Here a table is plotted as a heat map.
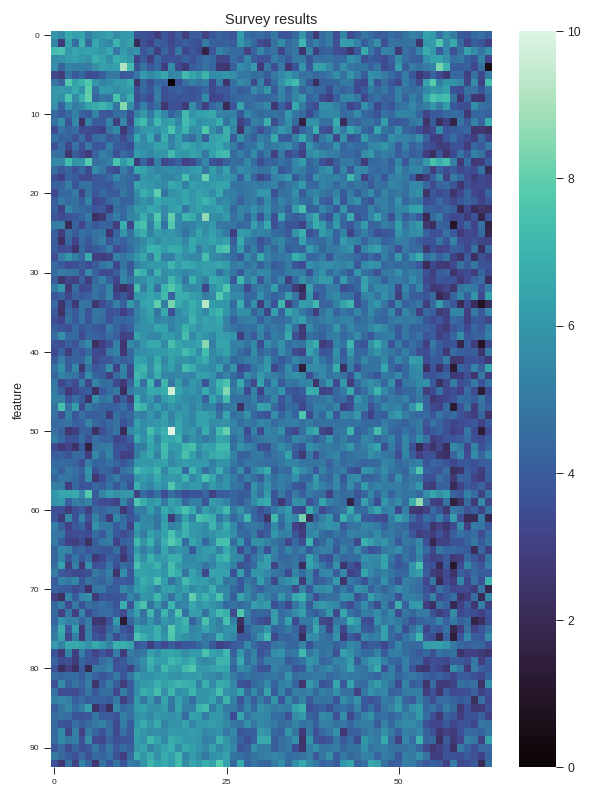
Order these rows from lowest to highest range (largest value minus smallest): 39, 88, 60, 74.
88, 60, 74, 39
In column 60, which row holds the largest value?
2
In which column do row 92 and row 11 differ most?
36
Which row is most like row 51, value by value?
91
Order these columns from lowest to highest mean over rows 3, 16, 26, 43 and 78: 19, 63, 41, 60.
63, 60, 41, 19
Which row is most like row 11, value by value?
42
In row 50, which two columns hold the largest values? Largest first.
17, 25
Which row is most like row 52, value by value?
80
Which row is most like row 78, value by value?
26
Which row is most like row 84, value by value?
65
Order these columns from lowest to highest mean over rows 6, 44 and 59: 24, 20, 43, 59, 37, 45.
43, 59, 37, 45, 20, 24
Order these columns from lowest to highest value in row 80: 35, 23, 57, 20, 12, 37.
57, 35, 12, 37, 23, 20
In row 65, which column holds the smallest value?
61
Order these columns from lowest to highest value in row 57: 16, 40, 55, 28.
55, 28, 40, 16
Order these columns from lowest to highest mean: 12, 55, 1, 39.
55, 1, 39, 12
